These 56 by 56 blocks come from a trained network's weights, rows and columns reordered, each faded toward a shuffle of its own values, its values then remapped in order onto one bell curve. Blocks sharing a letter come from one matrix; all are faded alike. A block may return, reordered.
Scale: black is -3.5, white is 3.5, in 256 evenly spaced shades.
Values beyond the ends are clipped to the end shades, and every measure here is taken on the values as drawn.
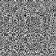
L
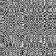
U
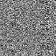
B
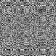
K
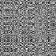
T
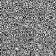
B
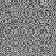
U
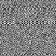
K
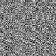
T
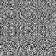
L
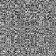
L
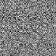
B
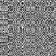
U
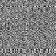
K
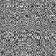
L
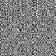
T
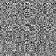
L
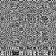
K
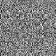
B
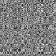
L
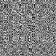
L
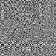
K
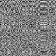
K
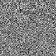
B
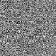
B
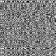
K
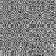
U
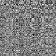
L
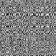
K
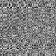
K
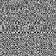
K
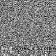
B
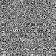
B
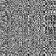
T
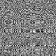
K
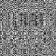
T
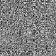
B
